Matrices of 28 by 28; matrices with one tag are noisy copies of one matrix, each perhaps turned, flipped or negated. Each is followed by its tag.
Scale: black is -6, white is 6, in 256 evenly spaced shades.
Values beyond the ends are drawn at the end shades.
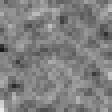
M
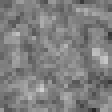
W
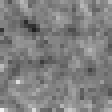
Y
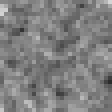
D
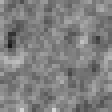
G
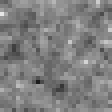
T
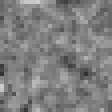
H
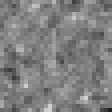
M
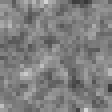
H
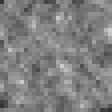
D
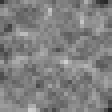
D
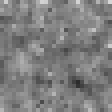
Y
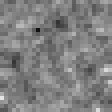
T
